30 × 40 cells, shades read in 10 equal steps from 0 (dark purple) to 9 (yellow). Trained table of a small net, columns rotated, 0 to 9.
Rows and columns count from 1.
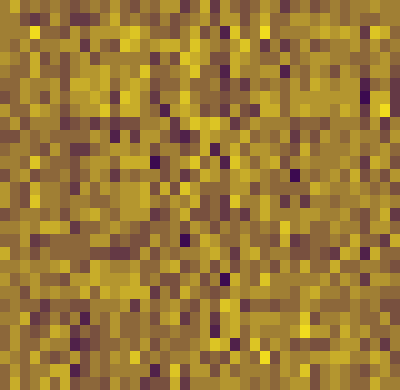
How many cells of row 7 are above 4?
22
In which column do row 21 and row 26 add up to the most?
31
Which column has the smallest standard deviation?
36
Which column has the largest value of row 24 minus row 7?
23
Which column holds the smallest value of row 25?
9
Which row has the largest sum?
3
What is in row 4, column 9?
2
